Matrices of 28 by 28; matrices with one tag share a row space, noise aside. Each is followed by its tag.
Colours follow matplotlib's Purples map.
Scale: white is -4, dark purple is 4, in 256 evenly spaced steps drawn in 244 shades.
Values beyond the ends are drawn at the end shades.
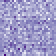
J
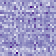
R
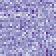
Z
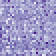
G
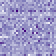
R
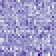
R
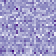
R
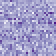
Z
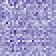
J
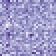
G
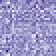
G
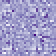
G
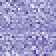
G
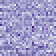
Z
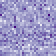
R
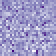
G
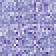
R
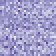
J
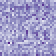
G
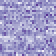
Z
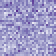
Z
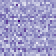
J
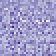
J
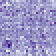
G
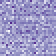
G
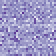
R
